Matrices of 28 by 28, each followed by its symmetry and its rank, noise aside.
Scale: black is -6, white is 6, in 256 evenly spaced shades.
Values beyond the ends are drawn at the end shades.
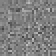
antisymmetric, rank six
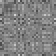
symmetric, rank four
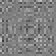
symmetric, rank three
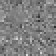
antisymmetric, rank six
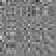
antisymmetric, rank four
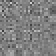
antisymmetric, rank four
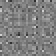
antisymmetric, rank four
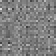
no symmetry, rank four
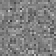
antisymmetric, rank six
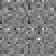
no symmetry, rank four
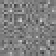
symmetric, rank four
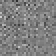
antisymmetric, rank six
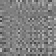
antisymmetric, rank four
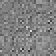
symmetric, rank six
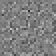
antisymmetric, rank six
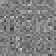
no symmetry, rank six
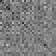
symmetric, rank four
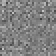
no symmetry, rank six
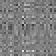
no symmetry, rank three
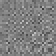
symmetric, rank four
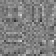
antisymmetric, rank four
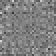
symmetric, rank six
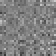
no symmetry, rank three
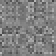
antisymmetric, rank four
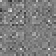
symmetric, rank six
